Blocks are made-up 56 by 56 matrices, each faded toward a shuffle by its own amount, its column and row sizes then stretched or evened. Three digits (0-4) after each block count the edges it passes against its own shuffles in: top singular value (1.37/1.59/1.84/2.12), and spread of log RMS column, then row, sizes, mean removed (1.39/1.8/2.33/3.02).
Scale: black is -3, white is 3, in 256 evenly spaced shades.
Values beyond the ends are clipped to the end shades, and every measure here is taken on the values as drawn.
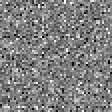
2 0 0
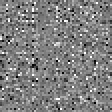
2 2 1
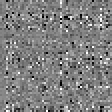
2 3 3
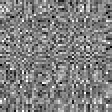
4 1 1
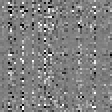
2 4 2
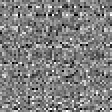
4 1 3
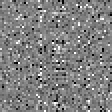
2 2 0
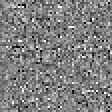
1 2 2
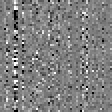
4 4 0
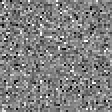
1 0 1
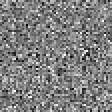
2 1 1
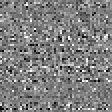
0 2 4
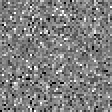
2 1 0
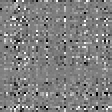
3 4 4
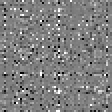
3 3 3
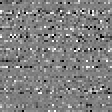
2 0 4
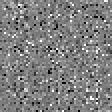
3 1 1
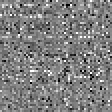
2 1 3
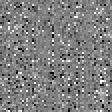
0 3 1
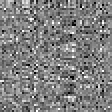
4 2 1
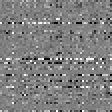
3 1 4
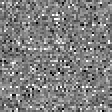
1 0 2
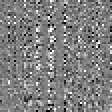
3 4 0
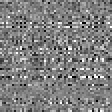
4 1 4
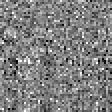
3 0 1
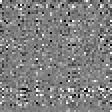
2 2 3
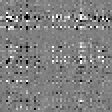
4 3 4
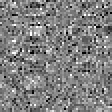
4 1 1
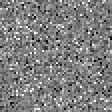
0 0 0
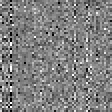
4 3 0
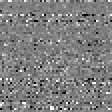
0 0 4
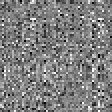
4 3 1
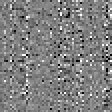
3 4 1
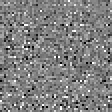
0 1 2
